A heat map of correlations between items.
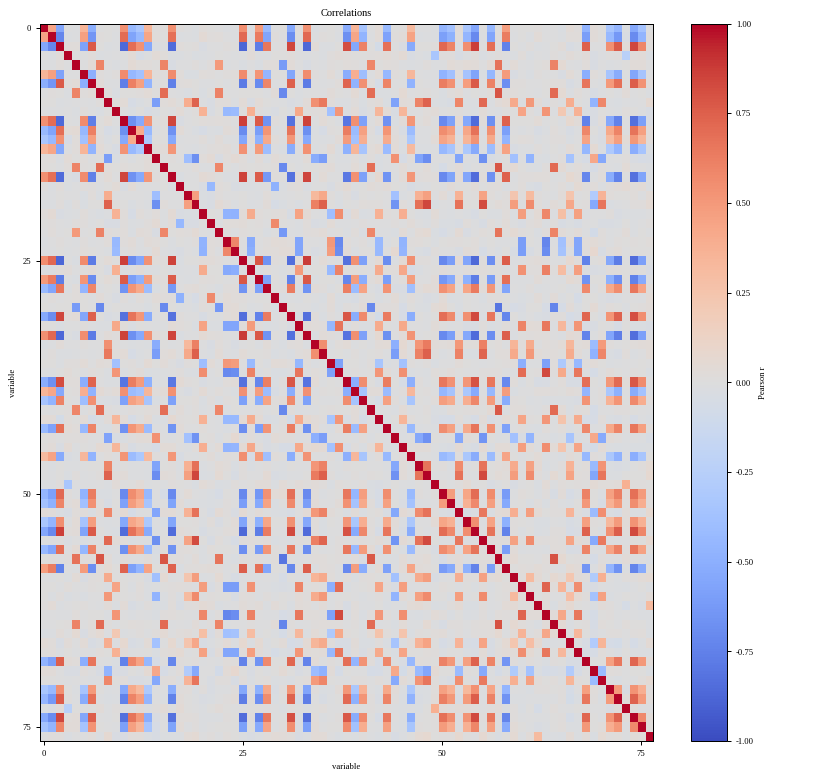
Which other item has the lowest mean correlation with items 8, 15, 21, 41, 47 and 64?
30
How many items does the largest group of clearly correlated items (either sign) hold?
31
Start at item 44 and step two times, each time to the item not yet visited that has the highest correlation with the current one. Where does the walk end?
69
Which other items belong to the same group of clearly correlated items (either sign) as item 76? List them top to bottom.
62
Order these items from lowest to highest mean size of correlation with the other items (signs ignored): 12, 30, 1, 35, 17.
17, 30, 35, 12, 1
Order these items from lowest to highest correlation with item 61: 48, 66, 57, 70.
57, 66, 70, 48
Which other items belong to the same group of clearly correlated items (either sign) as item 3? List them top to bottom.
49, 73
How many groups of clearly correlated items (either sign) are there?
7
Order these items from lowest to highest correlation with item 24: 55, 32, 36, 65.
32, 65, 55, 36
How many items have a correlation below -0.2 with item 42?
3
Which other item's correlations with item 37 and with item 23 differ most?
63
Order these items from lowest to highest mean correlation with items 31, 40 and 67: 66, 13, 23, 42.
13, 23, 66, 42
